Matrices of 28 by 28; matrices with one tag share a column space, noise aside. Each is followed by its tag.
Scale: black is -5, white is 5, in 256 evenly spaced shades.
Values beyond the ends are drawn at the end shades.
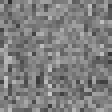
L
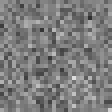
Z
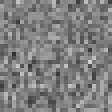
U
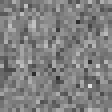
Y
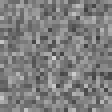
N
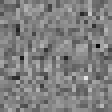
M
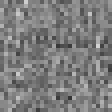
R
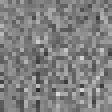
Z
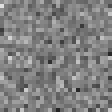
N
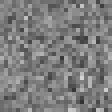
N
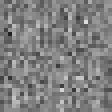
Z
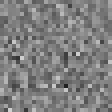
N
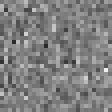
Y
